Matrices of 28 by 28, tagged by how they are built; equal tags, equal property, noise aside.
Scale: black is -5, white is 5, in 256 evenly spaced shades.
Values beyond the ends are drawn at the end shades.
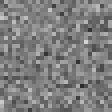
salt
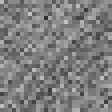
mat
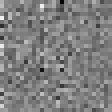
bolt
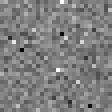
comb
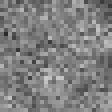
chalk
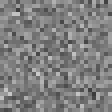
salt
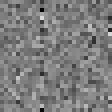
bolt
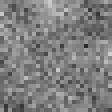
chalk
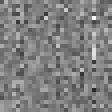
bolt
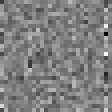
bolt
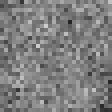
chalk
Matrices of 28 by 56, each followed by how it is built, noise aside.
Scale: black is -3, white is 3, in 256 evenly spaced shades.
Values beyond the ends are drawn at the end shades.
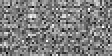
blocks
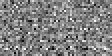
uneven rows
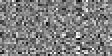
low rank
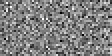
repeating rows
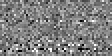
uneven rows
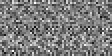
repeating columns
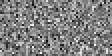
noise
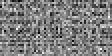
blocks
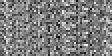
repeating rows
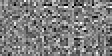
low rank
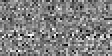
uneven rows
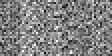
repeating rows
